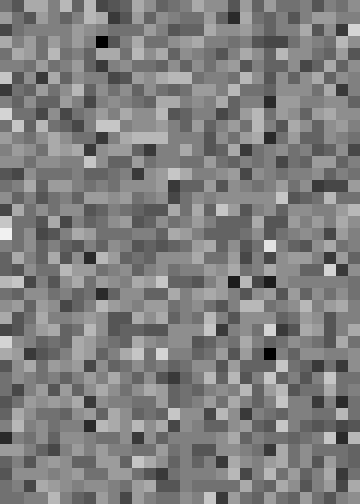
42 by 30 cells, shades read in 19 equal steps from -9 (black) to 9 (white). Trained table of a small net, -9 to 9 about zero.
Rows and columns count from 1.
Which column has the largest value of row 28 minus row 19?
23
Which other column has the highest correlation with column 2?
10
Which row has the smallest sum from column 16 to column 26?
24
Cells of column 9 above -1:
27
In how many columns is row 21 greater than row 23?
9
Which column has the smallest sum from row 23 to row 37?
29
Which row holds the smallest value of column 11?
42
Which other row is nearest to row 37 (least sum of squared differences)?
8
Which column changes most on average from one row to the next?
1
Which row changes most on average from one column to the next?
22
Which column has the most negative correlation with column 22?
6
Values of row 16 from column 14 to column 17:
2 -5 -2 -2
